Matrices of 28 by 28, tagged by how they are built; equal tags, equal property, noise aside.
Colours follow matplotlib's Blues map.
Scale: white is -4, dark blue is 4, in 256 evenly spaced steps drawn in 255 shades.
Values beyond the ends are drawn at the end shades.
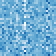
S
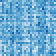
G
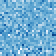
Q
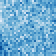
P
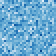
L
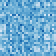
G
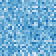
G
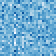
S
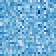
S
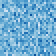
G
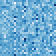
S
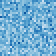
L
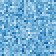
L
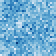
P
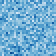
L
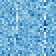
S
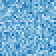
L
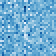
S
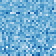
Q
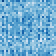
G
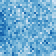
P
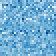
Q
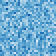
L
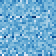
Q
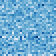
Q
